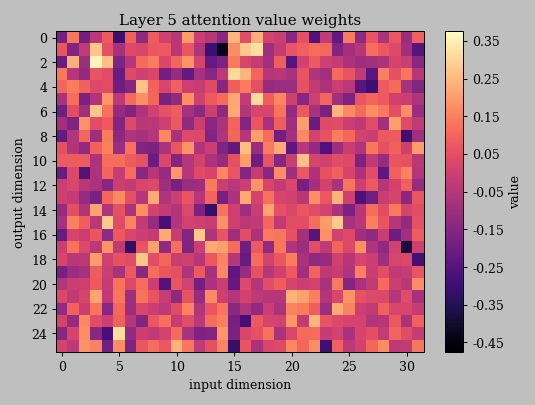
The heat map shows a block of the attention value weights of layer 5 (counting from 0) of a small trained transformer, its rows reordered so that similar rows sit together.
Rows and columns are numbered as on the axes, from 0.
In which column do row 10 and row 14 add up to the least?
13
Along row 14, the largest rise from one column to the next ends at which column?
14
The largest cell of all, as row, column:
2, 3
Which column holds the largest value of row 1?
17
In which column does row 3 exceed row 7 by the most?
16
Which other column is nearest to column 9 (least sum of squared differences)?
12
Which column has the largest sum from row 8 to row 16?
18
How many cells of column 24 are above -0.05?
20
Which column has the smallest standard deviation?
29
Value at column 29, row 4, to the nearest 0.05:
0.1
